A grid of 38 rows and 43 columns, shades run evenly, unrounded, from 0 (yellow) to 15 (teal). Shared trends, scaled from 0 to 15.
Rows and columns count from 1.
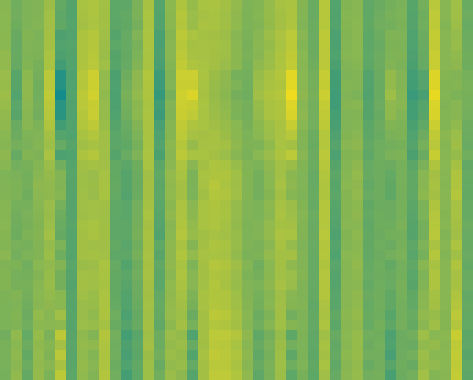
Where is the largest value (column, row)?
6, 10
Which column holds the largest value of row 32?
12
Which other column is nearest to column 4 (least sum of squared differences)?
23
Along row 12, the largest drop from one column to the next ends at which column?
40
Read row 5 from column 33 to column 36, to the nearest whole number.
7 10 9 8
